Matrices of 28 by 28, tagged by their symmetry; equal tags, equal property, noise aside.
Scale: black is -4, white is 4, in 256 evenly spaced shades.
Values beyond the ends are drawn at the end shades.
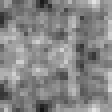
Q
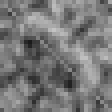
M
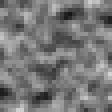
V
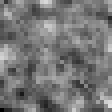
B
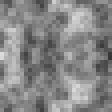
Q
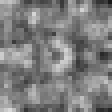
Q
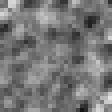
M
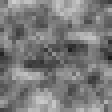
V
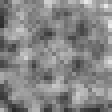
M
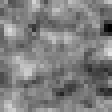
B
